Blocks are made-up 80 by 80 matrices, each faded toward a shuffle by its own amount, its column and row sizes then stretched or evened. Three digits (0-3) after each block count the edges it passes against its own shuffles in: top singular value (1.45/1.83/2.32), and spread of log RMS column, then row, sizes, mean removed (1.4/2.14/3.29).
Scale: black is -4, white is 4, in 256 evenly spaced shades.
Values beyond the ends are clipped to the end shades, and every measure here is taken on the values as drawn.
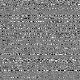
1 0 3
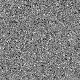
0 0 1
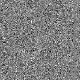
1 2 0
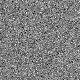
0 0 0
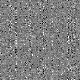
2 2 0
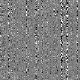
2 3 1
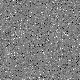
0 0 0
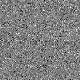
1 0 1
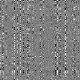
3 3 1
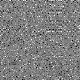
2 0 1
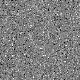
0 1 0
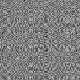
3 0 1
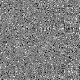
2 1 1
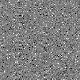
2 1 0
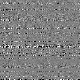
2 1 3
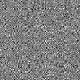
3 1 1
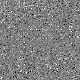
1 0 1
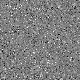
1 0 0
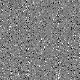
1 2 0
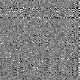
3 1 2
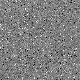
0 1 0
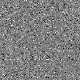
1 0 1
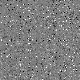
0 1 1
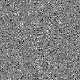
2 1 0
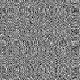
3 1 0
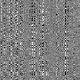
3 3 1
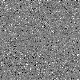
0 0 1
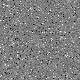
1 0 0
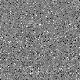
1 0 1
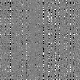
3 3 1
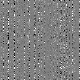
2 3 0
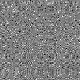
3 0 0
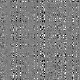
1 3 2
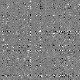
2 2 2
